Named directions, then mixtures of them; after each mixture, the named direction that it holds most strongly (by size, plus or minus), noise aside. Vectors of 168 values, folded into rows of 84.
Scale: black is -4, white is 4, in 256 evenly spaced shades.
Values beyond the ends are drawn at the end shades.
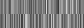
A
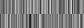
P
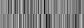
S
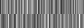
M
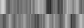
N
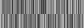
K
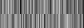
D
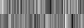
N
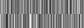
P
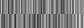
M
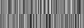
S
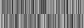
K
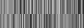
D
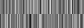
P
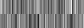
K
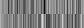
S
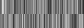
D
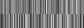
A
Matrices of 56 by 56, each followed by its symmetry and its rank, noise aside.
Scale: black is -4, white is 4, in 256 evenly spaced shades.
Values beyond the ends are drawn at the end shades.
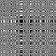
symmetric, rank one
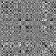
symmetric, rank three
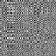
no symmetry, rank three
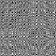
symmetric, rank three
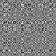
no symmetry, rank three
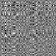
no symmetry, rank three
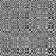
symmetric, rank two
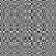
antisymmetric, rank two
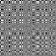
symmetric, rank one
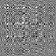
symmetric, rank three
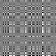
no symmetry, rank one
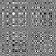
symmetric, rank three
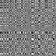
no symmetry, rank two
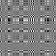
no symmetry, rank one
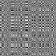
no symmetry, rank one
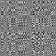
no symmetry, rank three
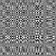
antisymmetric, rank two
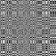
no symmetry, rank one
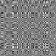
no symmetry, rank two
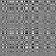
no symmetry, rank one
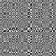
symmetric, rank three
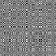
symmetric, rank two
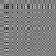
symmetric, rank one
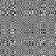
symmetric, rank two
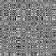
no symmetry, rank three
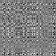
no symmetry, rank three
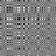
symmetric, rank one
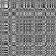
symmetric, rank two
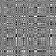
antisymmetric, rank two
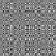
antisymmetric, rank two
